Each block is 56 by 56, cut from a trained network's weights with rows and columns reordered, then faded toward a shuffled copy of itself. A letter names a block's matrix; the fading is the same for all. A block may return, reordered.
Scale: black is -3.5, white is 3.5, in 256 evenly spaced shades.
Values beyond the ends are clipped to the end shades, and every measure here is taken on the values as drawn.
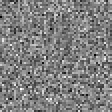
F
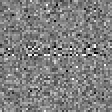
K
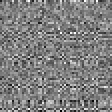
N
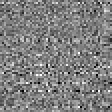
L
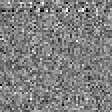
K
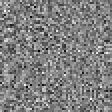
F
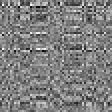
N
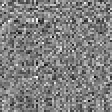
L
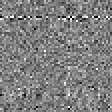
K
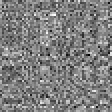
L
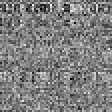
N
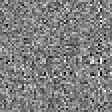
K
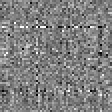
K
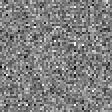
K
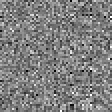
K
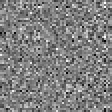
K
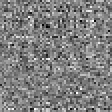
L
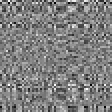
N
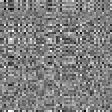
N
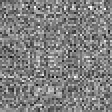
L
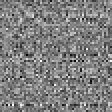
N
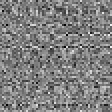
N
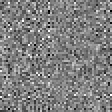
K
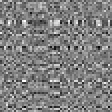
N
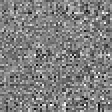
L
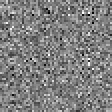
K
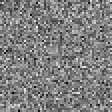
F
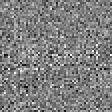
L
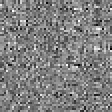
L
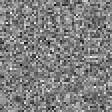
F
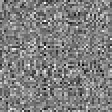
L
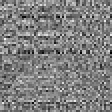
N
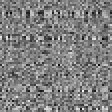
N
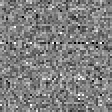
K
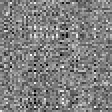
K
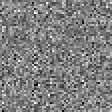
K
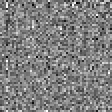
K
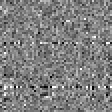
K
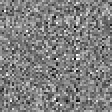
K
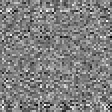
L
